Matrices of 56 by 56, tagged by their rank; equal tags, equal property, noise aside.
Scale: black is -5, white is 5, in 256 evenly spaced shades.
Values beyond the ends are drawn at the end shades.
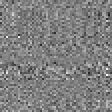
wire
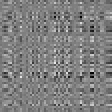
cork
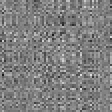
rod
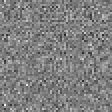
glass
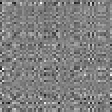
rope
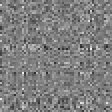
wire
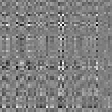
cork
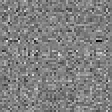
wire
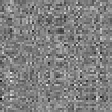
wire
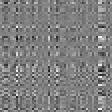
cork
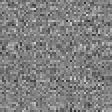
wire
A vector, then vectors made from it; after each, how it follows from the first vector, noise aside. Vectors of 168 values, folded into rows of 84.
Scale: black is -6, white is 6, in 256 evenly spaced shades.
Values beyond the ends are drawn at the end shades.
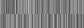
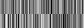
wrapped around, negated, scaled up.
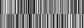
negated, scaled up.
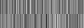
reversed.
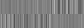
reversed, partly zeroed.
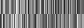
wrapped around, scaled up.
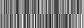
wrapped around, scaled up.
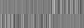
reversed, partly zeroed.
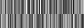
wrapped around, scaled up.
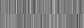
reversed, partly zeroed.
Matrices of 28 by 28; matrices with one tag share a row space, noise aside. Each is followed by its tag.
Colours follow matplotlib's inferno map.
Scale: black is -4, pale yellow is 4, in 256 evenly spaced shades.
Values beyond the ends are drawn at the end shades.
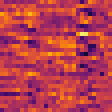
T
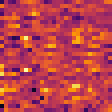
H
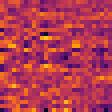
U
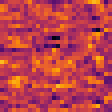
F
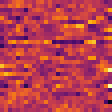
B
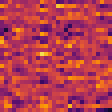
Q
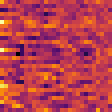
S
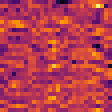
F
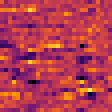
T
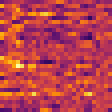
S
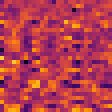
H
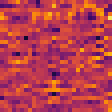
F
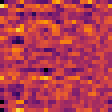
S
